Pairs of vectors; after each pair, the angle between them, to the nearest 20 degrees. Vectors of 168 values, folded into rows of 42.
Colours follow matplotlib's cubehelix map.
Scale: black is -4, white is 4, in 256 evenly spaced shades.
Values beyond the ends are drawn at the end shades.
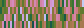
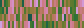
60 degrees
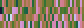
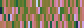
40 degrees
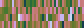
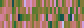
160 degrees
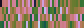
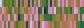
140 degrees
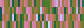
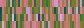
20 degrees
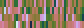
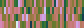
20 degrees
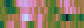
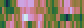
20 degrees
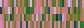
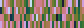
20 degrees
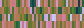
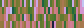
100 degrees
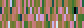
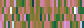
120 degrees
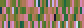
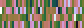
140 degrees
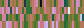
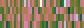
140 degrees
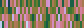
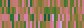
60 degrees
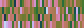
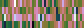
140 degrees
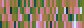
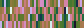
140 degrees
